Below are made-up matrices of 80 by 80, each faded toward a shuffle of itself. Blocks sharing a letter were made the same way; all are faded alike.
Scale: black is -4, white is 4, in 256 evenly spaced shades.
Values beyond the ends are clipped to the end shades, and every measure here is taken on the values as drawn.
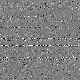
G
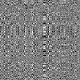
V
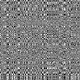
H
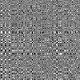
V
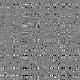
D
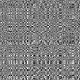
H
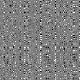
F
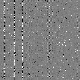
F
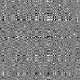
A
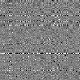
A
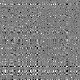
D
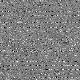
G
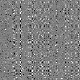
F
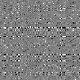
D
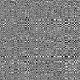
V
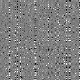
F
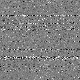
G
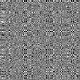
V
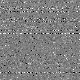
G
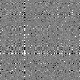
D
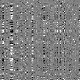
F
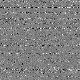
G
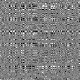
A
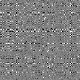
D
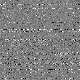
G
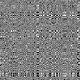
A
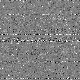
G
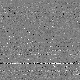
G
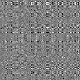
H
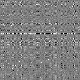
A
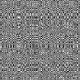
V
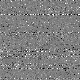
G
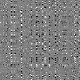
F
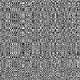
V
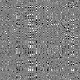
F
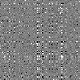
F
